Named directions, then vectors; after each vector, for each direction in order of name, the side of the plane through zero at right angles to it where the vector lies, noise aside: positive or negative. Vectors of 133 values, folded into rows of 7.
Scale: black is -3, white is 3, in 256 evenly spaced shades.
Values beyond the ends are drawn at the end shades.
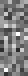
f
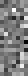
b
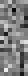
negative, positive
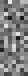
positive, positive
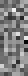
positive, positive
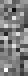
negative, positive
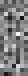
positive, positive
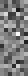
positive, positive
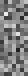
positive, positive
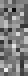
negative, positive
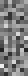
positive, positive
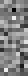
negative, positive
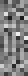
positive, positive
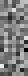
positive, positive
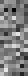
negative, positive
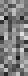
positive, positive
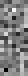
positive, negative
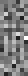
positive, positive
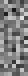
negative, negative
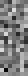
positive, negative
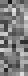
positive, negative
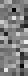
negative, positive
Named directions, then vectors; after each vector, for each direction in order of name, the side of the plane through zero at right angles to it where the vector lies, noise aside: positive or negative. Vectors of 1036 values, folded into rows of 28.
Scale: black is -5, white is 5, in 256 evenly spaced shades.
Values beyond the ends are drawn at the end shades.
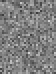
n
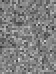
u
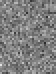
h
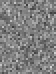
positive, positive, negative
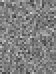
positive, negative, negative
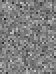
positive, positive, positive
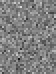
positive, negative, negative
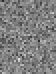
negative, positive, positive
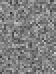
negative, positive, negative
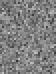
negative, negative, positive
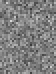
positive, positive, negative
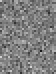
positive, negative, positive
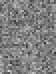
positive, negative, positive
